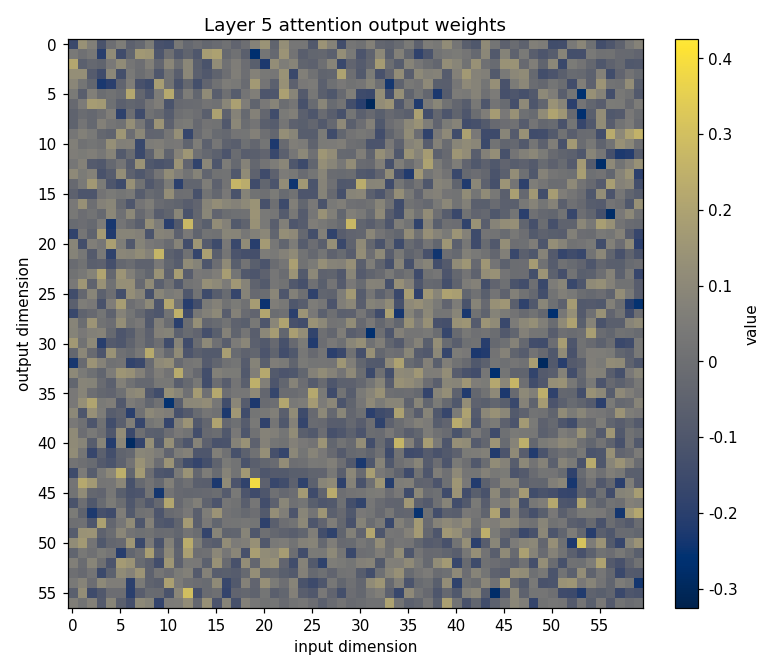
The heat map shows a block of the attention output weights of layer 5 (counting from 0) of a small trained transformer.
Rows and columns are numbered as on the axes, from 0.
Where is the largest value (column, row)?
19, 44
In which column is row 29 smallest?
31
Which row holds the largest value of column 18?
14
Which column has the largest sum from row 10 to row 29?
37
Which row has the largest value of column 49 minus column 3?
35
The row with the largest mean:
28
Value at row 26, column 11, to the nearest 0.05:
0
